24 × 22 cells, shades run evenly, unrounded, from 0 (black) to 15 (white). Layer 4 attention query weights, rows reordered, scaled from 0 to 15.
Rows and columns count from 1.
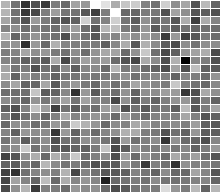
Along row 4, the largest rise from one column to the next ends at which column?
11
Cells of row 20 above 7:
13
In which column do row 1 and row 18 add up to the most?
10
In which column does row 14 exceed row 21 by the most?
4
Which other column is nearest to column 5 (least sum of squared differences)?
16
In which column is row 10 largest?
1
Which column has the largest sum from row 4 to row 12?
15
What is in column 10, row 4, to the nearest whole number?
5
